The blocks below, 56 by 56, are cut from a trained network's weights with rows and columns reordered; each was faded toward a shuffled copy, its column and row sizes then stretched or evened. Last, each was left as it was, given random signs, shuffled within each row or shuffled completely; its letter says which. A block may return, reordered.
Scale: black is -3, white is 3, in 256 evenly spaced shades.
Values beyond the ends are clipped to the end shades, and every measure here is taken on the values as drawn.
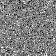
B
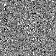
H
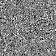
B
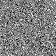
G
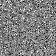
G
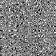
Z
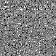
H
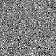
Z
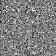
H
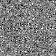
H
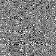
Z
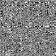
Z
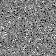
G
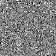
B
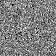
G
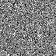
G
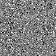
H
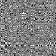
Z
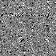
H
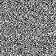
Z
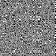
Z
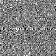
Z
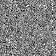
H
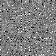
Z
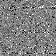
B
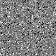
H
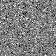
G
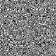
Z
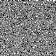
B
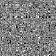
Z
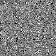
H
